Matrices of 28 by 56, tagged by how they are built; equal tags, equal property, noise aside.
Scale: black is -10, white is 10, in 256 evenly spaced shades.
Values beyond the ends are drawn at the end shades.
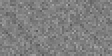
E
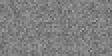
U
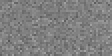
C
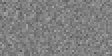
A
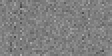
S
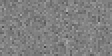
S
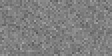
E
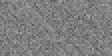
E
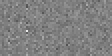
S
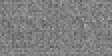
C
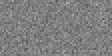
A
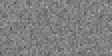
U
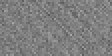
E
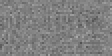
C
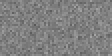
A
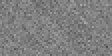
E
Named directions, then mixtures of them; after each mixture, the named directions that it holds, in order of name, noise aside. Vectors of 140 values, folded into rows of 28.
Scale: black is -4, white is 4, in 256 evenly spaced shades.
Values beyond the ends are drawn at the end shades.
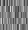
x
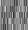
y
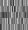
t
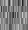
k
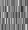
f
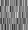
k, t, x.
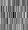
k, y.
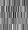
k, x, y.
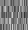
t, x, y.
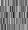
f, x, y.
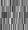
t, y.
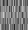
k, t.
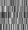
t, x, y.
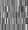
f.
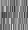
t, y.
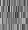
f, k, x.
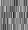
y.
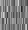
f.
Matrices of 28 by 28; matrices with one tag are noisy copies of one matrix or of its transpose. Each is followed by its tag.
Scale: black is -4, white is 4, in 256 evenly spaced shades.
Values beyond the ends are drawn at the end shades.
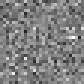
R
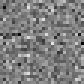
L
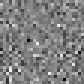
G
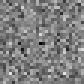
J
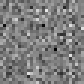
R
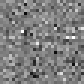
R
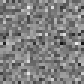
L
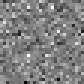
L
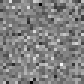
L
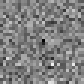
J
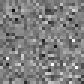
J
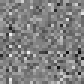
G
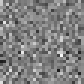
G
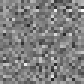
G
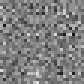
R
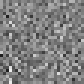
G
